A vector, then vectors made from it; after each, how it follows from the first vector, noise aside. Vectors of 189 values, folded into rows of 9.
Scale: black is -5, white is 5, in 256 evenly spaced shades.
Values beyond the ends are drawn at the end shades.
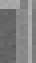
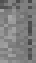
negated, partly zeroed.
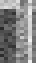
scaled up.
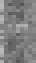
wrapped around, partly zeroed.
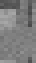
negated, partly zeroed.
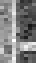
wrapped around, scaled up.
